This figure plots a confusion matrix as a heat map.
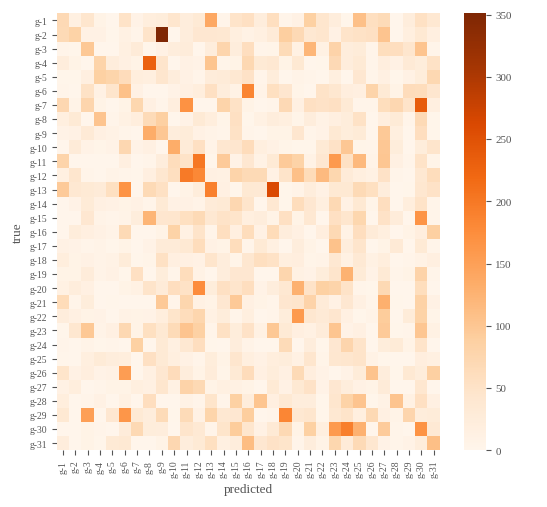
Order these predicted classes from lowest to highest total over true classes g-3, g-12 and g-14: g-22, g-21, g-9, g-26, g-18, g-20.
g-26, g-18, g-9, g-22, g-20, g-21
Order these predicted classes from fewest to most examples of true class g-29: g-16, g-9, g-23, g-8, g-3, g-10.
g-10, g-8, g-23, g-9, g-16, g-3
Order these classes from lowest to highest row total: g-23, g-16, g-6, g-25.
g-25, g-16, g-6, g-23
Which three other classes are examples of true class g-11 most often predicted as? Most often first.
g-12, g-23, g-25
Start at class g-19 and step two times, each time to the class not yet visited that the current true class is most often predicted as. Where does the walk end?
g-7
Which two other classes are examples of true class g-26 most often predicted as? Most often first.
g-6, g-31
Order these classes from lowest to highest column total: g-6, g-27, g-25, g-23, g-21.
g-21, g-6, g-25, g-27, g-23
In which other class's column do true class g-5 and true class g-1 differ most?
g-13
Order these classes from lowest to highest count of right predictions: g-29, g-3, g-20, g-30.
g-29, g-3, g-20, g-30
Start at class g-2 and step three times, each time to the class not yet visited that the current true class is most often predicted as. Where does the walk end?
g-4
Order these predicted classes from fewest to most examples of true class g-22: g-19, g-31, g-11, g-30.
g-31, g-19, g-11, g-30
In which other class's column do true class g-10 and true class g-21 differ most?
g-9
